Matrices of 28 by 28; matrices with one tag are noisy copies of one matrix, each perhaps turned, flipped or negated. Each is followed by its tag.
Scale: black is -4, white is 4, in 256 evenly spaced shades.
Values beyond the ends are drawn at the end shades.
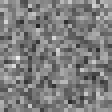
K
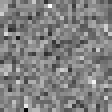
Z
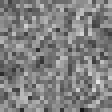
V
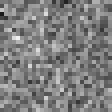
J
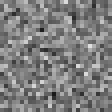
K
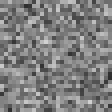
Z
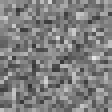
K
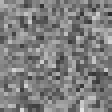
V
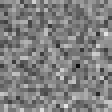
K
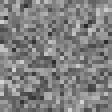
V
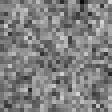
V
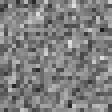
Z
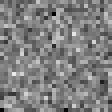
J
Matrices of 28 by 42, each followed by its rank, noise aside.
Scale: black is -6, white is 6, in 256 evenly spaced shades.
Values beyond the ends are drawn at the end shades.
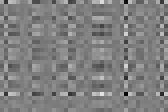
one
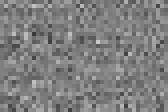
six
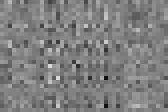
three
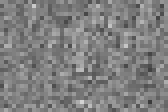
six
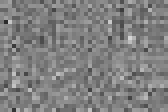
six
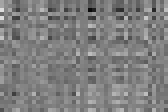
two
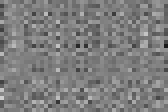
three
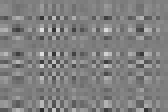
one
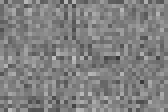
six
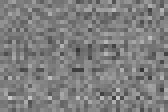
six
